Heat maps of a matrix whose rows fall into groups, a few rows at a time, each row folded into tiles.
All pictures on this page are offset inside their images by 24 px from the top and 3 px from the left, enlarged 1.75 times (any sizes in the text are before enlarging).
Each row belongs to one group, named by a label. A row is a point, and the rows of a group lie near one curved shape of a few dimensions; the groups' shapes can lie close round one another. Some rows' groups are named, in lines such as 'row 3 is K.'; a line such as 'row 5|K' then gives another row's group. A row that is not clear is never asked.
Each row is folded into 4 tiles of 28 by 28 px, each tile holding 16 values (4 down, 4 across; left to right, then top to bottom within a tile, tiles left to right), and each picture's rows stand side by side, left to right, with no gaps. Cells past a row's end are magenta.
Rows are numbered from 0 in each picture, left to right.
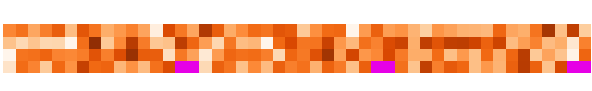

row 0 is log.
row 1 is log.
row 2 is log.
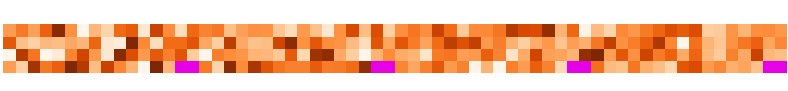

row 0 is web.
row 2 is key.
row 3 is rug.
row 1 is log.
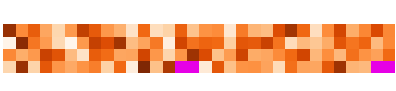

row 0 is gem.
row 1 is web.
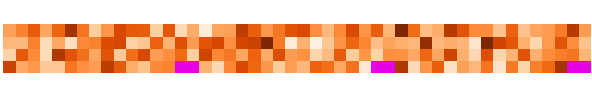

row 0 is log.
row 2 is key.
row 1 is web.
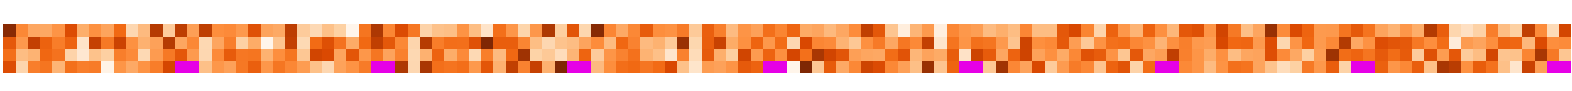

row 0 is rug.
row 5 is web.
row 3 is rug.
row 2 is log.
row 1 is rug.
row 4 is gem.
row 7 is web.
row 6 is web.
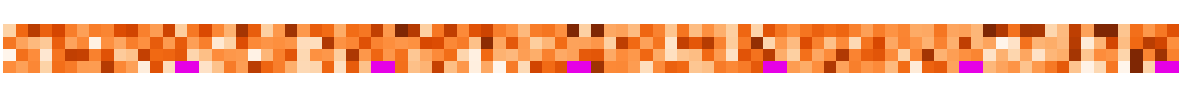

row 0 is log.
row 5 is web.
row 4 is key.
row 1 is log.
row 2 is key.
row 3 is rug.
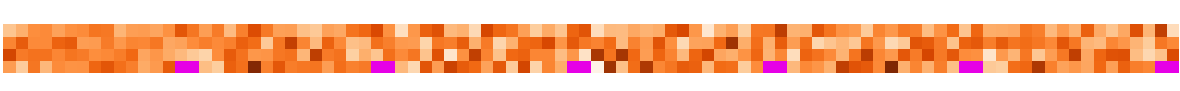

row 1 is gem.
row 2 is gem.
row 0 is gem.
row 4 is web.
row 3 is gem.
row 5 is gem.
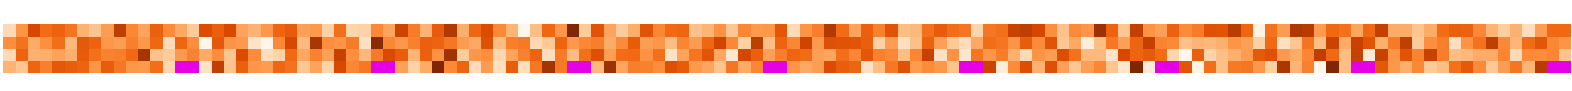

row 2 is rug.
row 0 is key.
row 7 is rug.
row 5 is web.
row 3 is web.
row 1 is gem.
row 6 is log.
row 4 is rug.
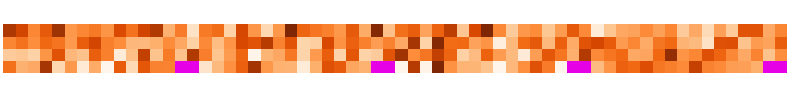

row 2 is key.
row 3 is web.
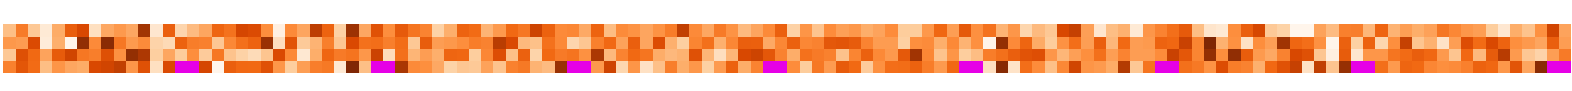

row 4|gem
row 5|gem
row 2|log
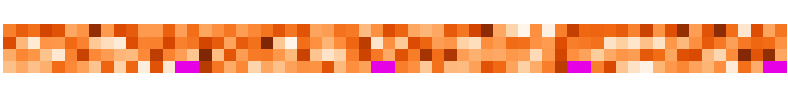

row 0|log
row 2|rug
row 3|log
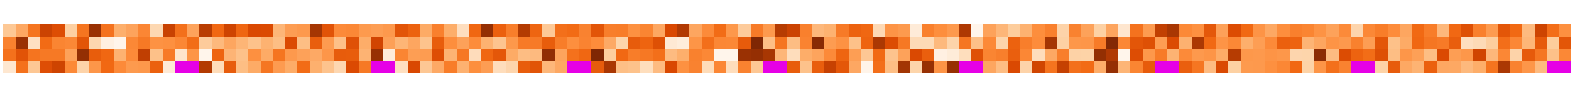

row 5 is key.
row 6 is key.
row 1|log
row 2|web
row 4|gem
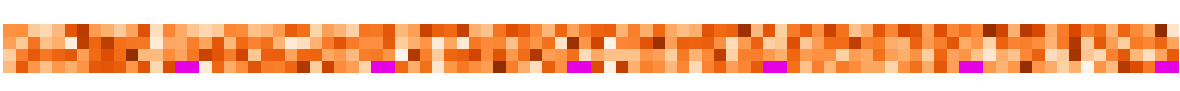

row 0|log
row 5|key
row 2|log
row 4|log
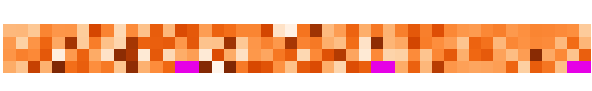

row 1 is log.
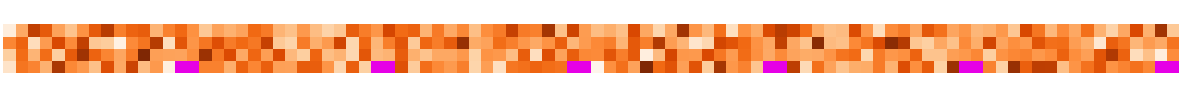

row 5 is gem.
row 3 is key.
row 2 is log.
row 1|web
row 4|log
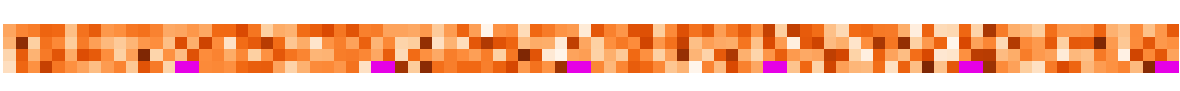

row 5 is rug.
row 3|key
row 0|key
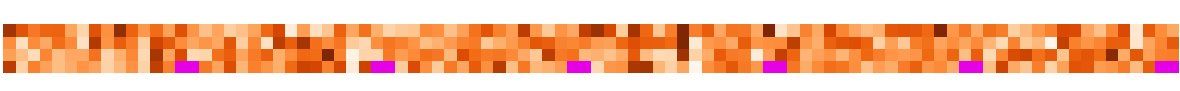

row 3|key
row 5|log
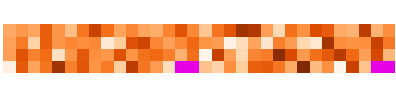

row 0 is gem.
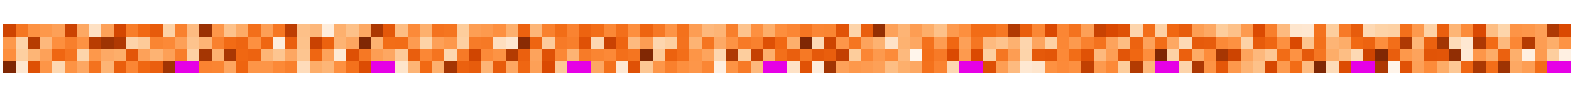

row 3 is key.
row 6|gem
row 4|key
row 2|web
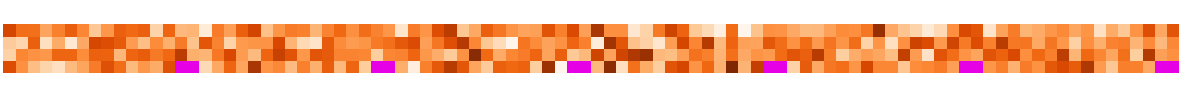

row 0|log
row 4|key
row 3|gem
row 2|web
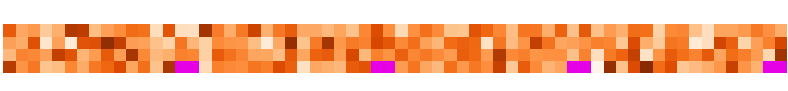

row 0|log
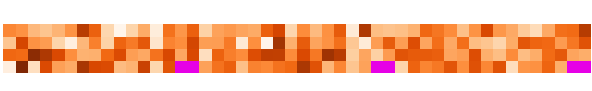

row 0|gem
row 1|log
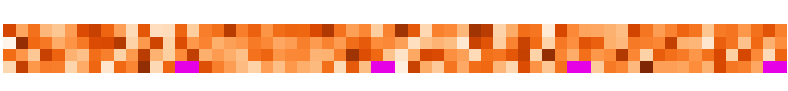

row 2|log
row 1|log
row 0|gem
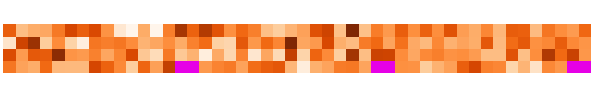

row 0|rug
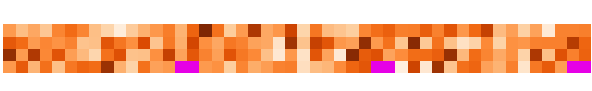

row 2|key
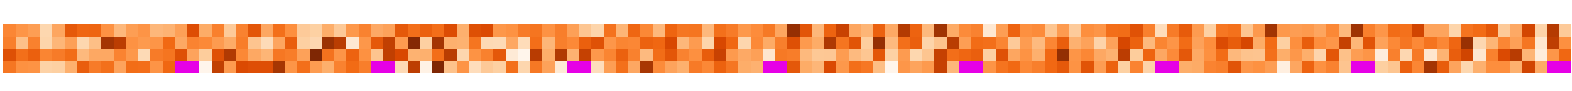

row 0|rug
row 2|key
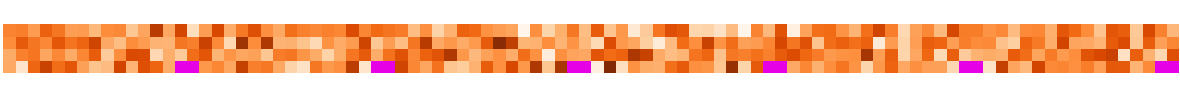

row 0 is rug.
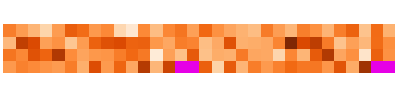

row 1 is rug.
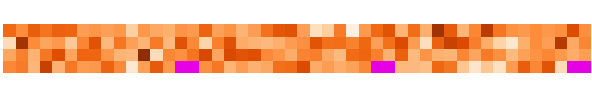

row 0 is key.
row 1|rug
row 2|web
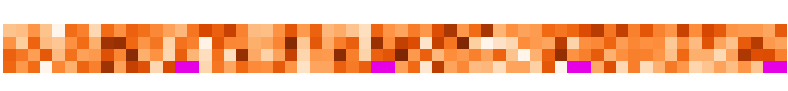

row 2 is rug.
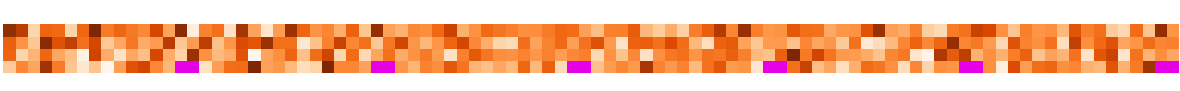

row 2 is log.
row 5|key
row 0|key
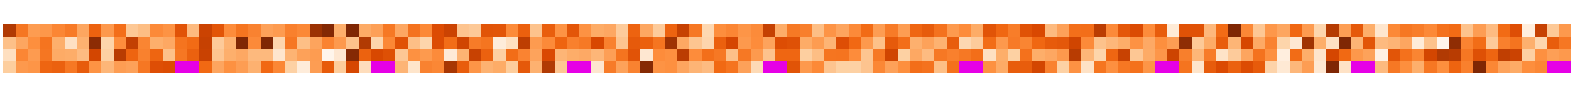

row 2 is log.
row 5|key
